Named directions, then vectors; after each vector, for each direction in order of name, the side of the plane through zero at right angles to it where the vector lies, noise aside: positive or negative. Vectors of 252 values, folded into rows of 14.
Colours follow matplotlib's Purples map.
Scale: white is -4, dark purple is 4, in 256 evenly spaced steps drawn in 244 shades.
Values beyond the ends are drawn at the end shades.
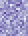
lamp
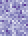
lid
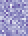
positive, positive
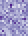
negative, negative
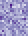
negative, negative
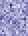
negative, negative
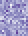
positive, positive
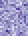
negative, positive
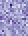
negative, negative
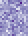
positive, negative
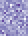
positive, positive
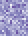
positive, positive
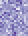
positive, negative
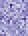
negative, negative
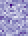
negative, negative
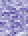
positive, negative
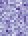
negative, positive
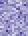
negative, positive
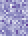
positive, positive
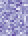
positive, negative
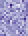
negative, negative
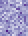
negative, positive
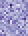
negative, negative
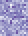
positive, positive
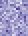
negative, positive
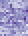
negative, negative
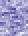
positive, negative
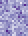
negative, positive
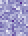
positive, negative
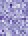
negative, negative
